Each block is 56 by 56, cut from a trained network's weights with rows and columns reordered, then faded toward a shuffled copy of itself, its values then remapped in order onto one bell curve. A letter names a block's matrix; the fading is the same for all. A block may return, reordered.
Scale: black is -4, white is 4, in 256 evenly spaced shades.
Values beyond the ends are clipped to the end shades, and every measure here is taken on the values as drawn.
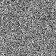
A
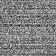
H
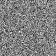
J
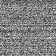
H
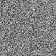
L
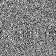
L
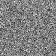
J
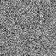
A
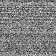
H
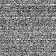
H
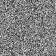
J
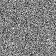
J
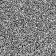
J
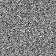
J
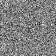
L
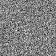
L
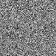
L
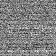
H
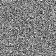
J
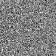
L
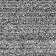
H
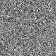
L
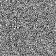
L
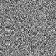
A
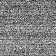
H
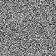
A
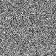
A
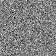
J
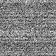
H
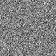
A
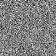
L
